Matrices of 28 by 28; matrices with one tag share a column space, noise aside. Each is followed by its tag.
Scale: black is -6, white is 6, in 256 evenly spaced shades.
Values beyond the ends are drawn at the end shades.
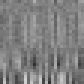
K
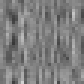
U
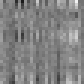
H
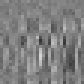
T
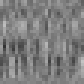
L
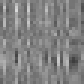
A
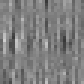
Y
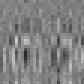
T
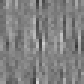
Y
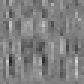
L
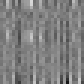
H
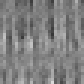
Y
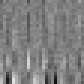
K
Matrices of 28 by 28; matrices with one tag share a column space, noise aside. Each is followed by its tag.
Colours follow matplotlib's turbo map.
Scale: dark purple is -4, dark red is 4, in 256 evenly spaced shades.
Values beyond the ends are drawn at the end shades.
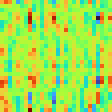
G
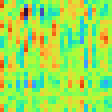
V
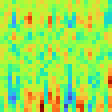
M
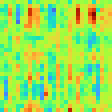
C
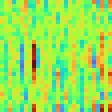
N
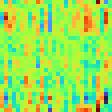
G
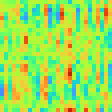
C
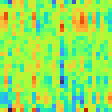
G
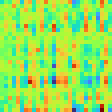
G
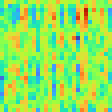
C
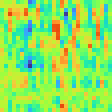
V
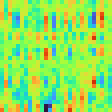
M
